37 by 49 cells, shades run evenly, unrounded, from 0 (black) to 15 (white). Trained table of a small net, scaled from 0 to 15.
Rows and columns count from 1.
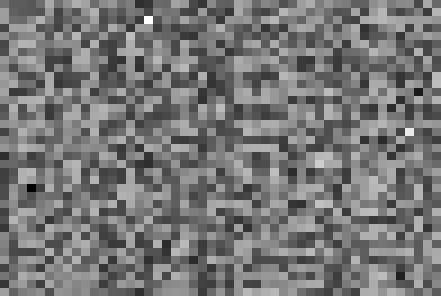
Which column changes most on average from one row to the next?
35
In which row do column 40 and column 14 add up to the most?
18
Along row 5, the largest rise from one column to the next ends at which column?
15
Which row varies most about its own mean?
24
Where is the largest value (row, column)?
3, 17
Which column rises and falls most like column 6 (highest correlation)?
42
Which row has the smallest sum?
10
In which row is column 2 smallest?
12
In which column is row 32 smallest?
19
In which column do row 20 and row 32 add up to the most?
37
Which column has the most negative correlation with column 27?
2
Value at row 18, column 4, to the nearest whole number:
7
